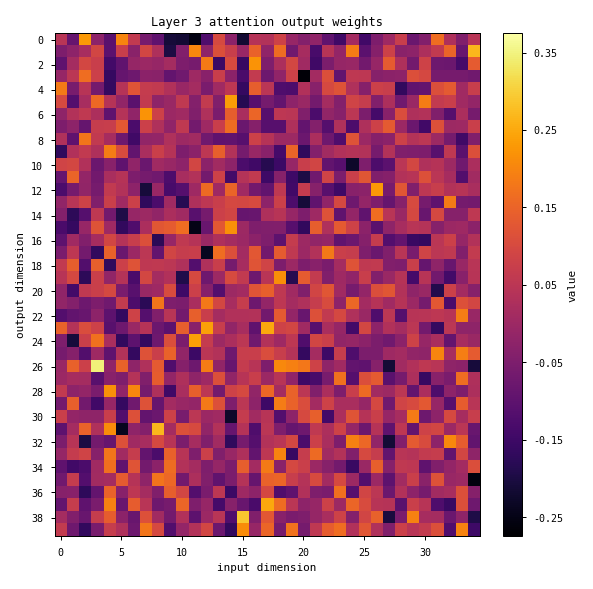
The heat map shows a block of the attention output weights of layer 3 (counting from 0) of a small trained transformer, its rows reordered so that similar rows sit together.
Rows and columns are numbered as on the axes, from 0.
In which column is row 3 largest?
2
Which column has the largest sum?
18
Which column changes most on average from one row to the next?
24
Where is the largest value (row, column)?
26, 3
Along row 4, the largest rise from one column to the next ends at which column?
16
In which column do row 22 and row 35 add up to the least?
34
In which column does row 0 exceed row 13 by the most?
31
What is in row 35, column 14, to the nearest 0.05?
-0.05
